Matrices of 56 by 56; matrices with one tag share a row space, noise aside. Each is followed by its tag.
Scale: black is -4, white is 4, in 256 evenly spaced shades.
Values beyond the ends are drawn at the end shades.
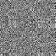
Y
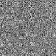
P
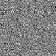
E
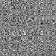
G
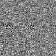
P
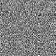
Y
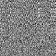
Y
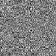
P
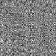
P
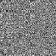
P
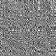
Y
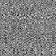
G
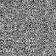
P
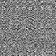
G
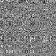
P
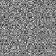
G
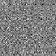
G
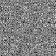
E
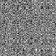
G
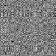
E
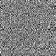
Y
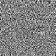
Y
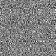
Y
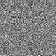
G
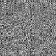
P
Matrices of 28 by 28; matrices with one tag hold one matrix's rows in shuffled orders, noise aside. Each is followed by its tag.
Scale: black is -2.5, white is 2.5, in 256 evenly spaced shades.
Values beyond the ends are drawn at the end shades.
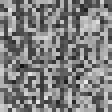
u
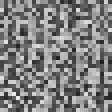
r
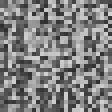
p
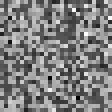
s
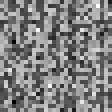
r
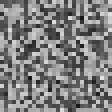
s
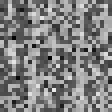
p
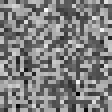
s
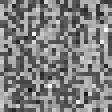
u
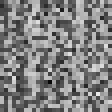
p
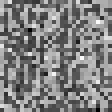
u
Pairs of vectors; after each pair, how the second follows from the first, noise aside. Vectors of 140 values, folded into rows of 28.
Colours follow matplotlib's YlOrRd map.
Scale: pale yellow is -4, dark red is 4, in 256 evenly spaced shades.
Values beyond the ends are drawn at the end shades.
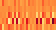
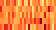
shuffled.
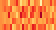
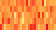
reversed, negated, partly zeroed.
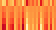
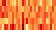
sign-scrambled.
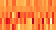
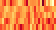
shuffled.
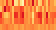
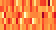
shuffled.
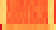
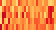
sign-scrambled.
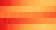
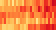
reversed.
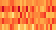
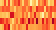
reversed.
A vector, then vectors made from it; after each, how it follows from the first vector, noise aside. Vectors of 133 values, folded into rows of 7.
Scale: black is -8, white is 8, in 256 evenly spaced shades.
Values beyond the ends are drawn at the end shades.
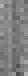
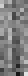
scaled up.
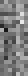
wrapped around, negated, scaled up.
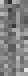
reversed, scaled up.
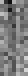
reversed, scaled up.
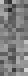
reversed, scaled up.
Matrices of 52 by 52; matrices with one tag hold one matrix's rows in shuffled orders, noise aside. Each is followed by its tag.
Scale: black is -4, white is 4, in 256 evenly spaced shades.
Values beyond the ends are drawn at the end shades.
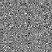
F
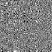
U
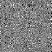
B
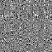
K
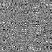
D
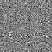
F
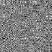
D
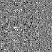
U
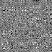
D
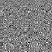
F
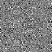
B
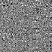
D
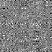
D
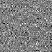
D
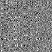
U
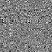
F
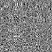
U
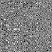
U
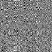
U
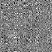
U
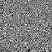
F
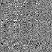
U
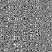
U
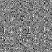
K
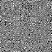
B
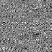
D
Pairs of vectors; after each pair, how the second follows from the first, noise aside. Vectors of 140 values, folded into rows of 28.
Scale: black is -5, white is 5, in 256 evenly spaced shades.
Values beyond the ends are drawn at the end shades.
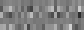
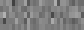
reversed, negated, shrunk.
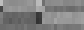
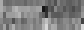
reversed.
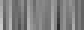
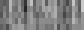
reversed.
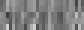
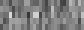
wrapped around.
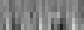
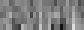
copied.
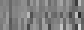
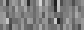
wrapped around.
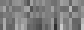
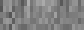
reversed, negated, shrunk.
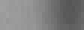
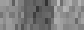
wrapped around.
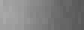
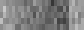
wrapped around.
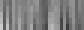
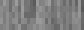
reversed, negated, shrunk.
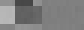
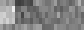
copied.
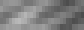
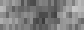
wrapped around.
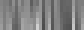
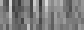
reversed.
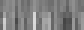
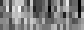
reversed, negated, scaled up.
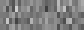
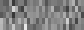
reversed.
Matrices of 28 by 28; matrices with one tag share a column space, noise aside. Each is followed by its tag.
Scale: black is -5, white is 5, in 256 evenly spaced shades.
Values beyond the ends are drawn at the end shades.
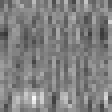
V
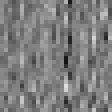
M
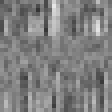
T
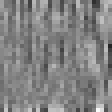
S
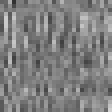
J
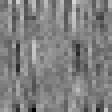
S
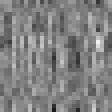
J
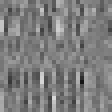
T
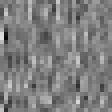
M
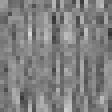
V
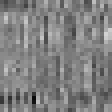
V
